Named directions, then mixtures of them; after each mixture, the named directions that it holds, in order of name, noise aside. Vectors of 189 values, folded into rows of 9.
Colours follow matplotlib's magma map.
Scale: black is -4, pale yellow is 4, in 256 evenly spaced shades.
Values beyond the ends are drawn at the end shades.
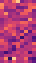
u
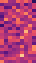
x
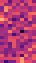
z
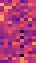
u, x, z.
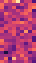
u, x.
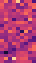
u, x, z.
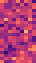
u, x, z.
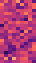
u, x, z.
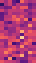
u, x, z.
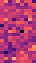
u, x, z.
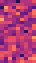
u, x, z.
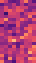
u, x, z.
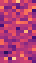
u, x.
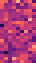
u, x, z.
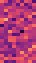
x, z.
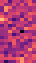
z.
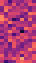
z.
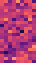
u, x, z.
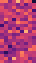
u, x, z.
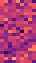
u, x, z.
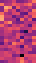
x, z.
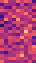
x.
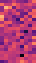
x, z.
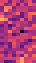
z.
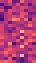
u, x, z.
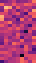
x, z.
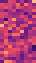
x, z.
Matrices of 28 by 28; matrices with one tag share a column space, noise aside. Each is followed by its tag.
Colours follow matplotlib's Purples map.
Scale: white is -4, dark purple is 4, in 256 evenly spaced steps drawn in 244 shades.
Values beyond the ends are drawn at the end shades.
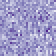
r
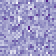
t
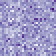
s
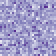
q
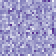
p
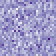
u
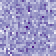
p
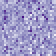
t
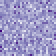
q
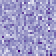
t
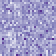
q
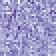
r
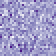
u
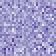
s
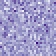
r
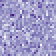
u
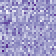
r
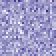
p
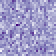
p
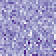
q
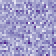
q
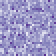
p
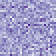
s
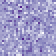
r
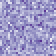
t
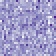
p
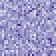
q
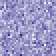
q
